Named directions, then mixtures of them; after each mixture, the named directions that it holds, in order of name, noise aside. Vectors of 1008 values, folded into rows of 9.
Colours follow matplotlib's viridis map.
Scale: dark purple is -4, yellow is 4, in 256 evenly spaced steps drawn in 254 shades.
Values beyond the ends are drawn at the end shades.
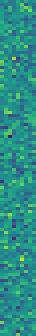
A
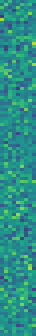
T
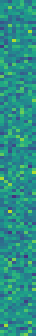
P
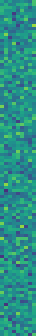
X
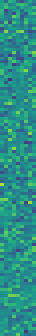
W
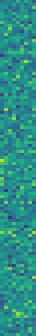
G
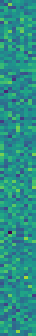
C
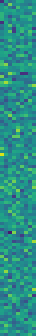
C, P.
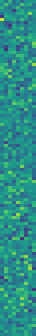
T.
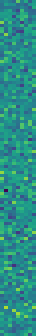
G, W, X.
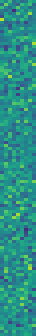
T.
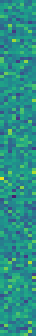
G, P.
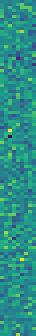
A, T, W.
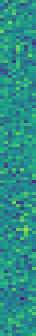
T, W.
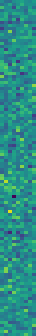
C, P, T.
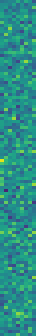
G.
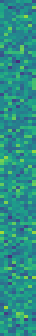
C, G.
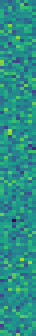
A, G, P.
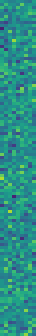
P, T.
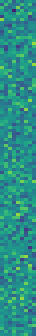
T.
